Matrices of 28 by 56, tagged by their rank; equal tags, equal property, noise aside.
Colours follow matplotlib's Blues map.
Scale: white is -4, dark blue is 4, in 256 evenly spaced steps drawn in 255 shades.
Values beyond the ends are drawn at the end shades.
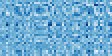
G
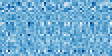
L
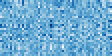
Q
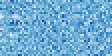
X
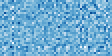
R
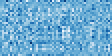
L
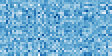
L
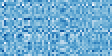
G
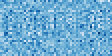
R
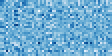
L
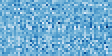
X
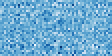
X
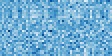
L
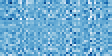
G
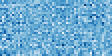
R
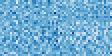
X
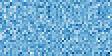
X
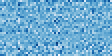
R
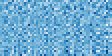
Q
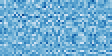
R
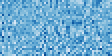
R
